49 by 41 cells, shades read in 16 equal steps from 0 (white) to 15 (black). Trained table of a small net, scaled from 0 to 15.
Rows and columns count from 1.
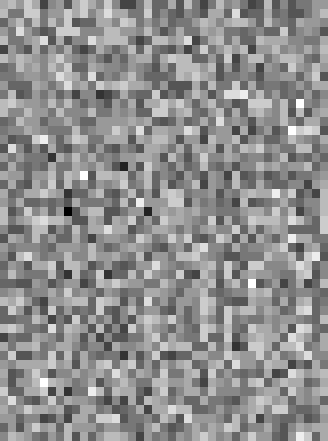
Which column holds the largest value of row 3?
10
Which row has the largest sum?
11
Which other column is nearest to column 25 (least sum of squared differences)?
40
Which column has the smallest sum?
5
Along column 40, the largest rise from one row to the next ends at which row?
30
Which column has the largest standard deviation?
9
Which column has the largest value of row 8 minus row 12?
33
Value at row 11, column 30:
2
